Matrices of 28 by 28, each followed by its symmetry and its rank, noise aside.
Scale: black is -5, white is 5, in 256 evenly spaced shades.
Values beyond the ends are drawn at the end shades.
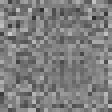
no symmetry, rank four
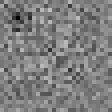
symmetric, rank five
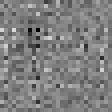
no symmetry, rank four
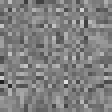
no symmetry, rank five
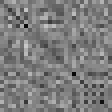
symmetric, rank four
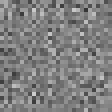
no symmetry, rank five
